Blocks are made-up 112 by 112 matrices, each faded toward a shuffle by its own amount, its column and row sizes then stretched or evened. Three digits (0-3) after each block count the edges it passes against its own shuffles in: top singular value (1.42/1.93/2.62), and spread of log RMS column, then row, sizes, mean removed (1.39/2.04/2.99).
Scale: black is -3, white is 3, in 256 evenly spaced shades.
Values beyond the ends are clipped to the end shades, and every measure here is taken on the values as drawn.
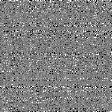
1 2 3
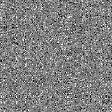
2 2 1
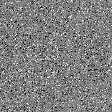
0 0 1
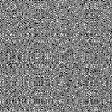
3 1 1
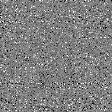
1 1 2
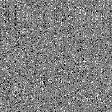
1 2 0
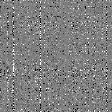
1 3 2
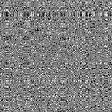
3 1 2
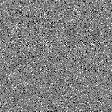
2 0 1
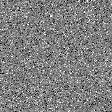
0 0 1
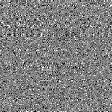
2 0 2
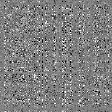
1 3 3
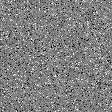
0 0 0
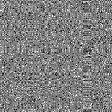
3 1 0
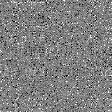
2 1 1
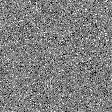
0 0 0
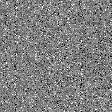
1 2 0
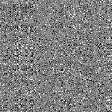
2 2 1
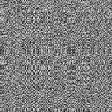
3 2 0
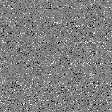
1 0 2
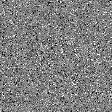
0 1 1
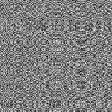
3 0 1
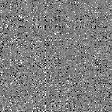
2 2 2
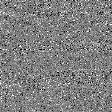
0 1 2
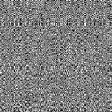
3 2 2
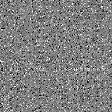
2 1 1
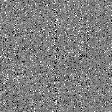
1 2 1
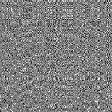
3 2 1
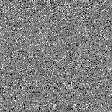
2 0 1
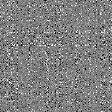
1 3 2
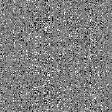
1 3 1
